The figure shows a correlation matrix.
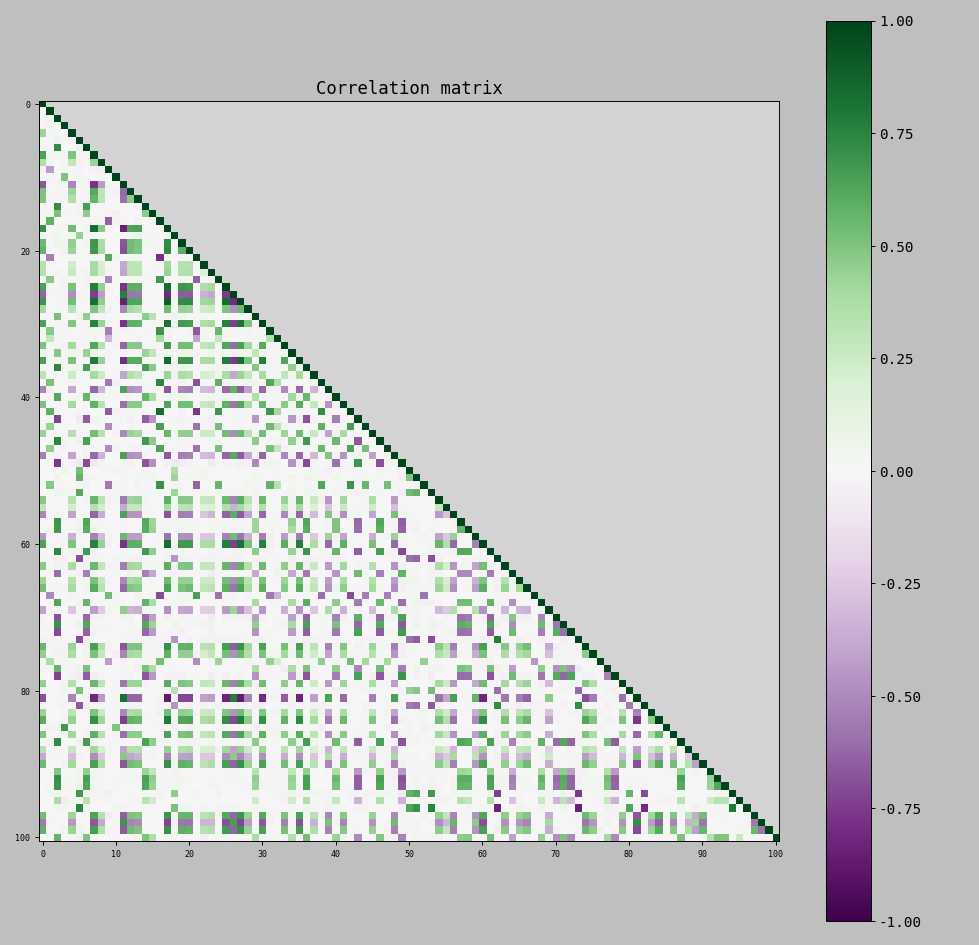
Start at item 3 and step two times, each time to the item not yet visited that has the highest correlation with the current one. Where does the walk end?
10
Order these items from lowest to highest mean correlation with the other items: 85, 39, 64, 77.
39, 64, 85, 77
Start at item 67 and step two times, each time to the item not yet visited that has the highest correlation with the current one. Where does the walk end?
9
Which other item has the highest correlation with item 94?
96
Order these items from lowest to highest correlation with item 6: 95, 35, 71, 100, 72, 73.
72, 73, 35, 95, 100, 71
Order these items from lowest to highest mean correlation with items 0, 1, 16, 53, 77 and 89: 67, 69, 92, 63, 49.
67, 49, 69, 63, 92
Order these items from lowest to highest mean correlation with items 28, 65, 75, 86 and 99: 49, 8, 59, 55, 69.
59, 69, 49, 55, 8
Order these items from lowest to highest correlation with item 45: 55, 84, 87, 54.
87, 55, 54, 84
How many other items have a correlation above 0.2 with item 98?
9
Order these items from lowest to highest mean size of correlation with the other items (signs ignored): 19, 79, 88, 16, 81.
16, 88, 79, 19, 81
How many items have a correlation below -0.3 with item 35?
10
